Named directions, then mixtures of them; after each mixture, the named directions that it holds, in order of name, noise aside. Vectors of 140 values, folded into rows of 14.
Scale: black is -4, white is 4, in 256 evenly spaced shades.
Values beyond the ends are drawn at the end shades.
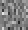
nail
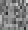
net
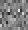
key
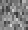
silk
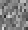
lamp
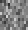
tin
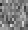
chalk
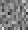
key, lamp, nail.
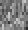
chalk, lamp, silk.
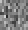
nail, tin.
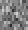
silk.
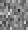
key, tin.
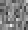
chalk, net, silk.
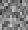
key, lamp, silk.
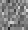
chalk, nail.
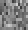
net.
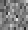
net, silk, tin.
